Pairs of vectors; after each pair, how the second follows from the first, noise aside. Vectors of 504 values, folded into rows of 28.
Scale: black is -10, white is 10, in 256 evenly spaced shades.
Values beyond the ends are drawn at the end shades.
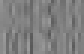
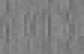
wrapped around, shrunk.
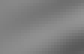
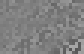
sign-scrambled.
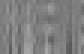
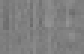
wrapped around, shrunk.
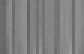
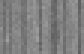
wrapped around.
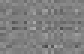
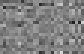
wrapped around, scaled up.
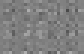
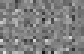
wrapped around, scaled up.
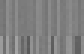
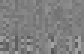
sign-scrambled.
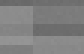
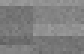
negated.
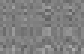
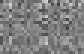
wrapped around, scaled up.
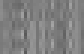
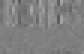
reversed, partly zeroed.
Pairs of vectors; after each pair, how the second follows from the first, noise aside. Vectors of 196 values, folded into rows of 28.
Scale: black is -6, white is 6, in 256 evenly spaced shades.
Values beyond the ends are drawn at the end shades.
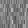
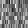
reversed, scaled up.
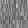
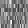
reversed, scaled up.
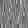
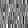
reversed, scaled up.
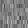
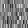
negated, scaled up.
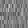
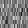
wrapped around, negated, scaled up.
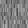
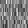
negated, scaled up.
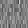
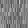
sign-scrambled.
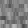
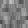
wrapped around.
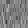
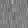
wrapped around, negated, shrunk.
